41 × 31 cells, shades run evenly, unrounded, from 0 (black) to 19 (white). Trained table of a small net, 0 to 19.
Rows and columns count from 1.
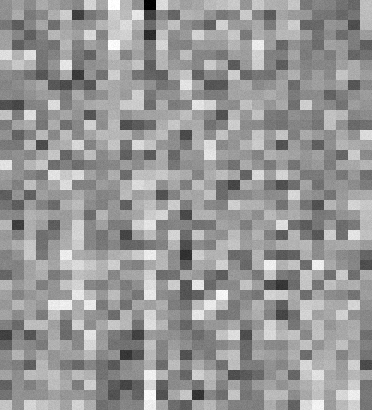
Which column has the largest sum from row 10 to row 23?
12
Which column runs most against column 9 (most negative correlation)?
30
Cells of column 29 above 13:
8
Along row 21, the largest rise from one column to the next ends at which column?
28
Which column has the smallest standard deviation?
9
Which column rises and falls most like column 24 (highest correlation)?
23
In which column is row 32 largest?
17
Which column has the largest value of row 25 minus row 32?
24
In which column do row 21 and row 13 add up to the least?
11
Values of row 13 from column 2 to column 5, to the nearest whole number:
12 13 9 13
